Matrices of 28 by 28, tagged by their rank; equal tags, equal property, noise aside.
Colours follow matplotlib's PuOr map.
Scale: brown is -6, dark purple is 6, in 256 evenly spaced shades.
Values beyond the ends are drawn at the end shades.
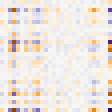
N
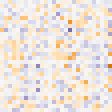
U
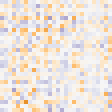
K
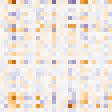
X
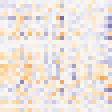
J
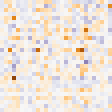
K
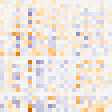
J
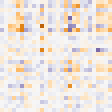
X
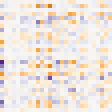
J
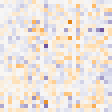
K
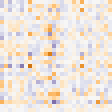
J
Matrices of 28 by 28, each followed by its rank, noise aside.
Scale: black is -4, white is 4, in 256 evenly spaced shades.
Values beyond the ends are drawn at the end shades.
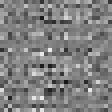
three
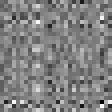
three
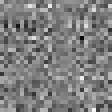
six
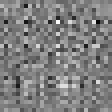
four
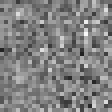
six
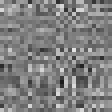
three
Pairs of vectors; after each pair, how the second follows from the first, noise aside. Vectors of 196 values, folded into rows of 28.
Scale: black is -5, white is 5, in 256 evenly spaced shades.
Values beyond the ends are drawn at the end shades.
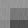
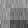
copied.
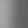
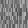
shuffled.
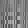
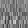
sign-scrambled.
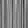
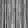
reversed.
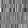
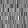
shuffled.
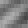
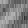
copied.
